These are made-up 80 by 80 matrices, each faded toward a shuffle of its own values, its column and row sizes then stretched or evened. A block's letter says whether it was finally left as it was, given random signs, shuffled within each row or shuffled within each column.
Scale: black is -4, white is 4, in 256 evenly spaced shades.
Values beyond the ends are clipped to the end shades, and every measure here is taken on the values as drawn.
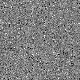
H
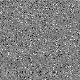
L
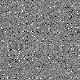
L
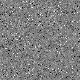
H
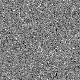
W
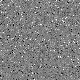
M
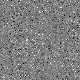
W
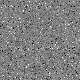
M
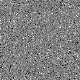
H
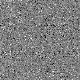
H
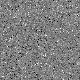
W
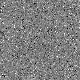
W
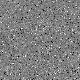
M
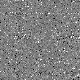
H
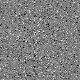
W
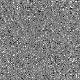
L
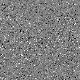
H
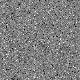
W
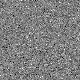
M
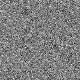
H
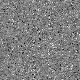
W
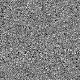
H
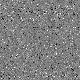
M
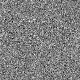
M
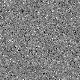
M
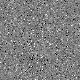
W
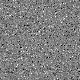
M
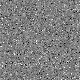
M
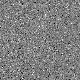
W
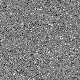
M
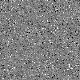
H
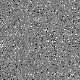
H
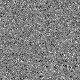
M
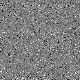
H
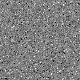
M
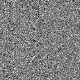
W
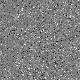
W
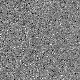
W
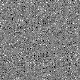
L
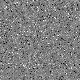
M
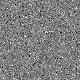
M
